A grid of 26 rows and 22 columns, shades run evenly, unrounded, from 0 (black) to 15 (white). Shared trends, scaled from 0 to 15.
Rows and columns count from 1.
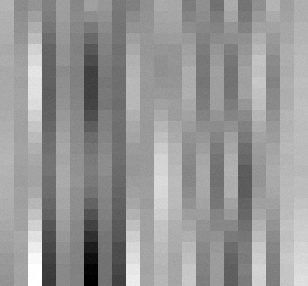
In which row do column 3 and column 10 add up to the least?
1
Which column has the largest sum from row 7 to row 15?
3
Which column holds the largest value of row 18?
12
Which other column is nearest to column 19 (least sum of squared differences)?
10
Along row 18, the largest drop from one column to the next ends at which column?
18
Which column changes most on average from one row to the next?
7
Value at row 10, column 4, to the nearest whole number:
6
